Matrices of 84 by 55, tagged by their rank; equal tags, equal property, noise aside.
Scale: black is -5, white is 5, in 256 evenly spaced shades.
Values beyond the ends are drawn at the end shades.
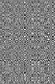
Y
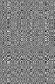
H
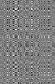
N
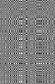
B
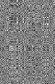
Y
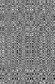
H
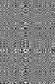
N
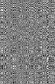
H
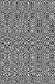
H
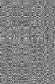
Y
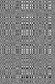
B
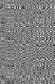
Y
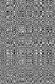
H
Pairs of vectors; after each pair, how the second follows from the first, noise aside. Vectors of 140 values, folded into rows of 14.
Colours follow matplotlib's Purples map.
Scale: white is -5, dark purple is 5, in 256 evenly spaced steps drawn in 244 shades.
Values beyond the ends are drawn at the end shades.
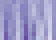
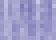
reversed, shrunk.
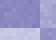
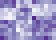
wrapped around, scaled up.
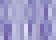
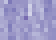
reversed, shrunk.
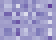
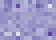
negated, partly zeroed.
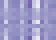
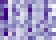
wrapped around, negated, scaled up.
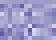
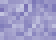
reversed, shrunk.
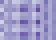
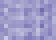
wrapped around, shrunk.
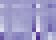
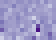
negated, partly zeroed.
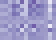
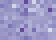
negated, partly zeroed.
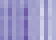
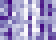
wrapped around, scaled up.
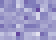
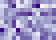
reversed, scaled up.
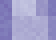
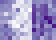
wrapped around, negated, scaled up.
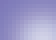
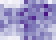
wrapped around, scaled up.
